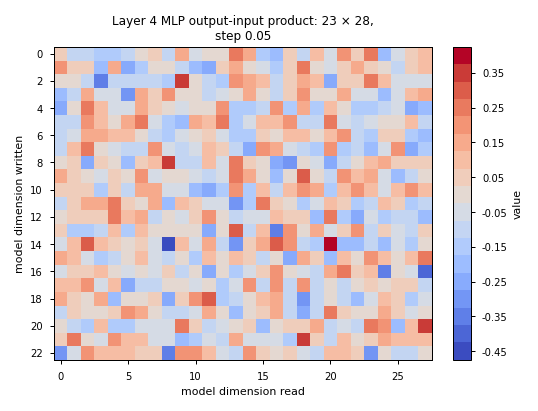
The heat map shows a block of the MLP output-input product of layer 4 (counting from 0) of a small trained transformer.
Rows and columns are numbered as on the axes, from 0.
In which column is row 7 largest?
2
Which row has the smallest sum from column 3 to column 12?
1
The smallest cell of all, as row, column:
14, 8
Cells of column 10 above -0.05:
12
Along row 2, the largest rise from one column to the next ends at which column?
9
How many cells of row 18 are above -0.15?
22
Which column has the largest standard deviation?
13
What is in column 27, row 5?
-0.1
